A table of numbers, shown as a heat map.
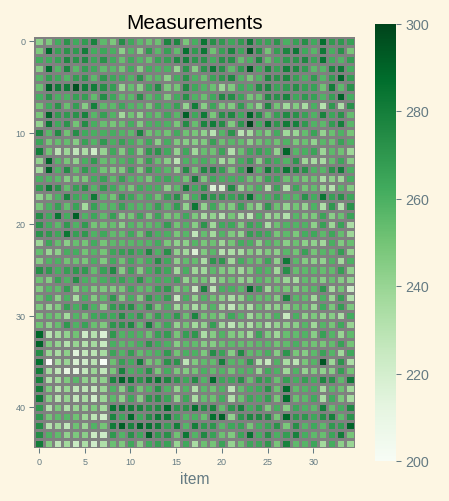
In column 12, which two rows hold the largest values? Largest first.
43, 42
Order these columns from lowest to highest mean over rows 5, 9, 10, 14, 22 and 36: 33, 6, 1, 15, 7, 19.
15, 7, 19, 6, 33, 1
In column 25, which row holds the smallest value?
35
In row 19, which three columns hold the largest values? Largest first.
4, 2, 0
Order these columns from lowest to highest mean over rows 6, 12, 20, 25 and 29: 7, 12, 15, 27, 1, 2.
15, 2, 7, 1, 12, 27
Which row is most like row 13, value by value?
22
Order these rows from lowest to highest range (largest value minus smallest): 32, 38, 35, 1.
1, 38, 32, 35
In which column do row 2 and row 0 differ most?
16
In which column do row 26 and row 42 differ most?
34
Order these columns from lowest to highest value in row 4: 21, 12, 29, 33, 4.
12, 29, 4, 21, 33
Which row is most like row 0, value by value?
17
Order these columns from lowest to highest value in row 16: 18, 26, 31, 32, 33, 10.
32, 31, 10, 33, 26, 18
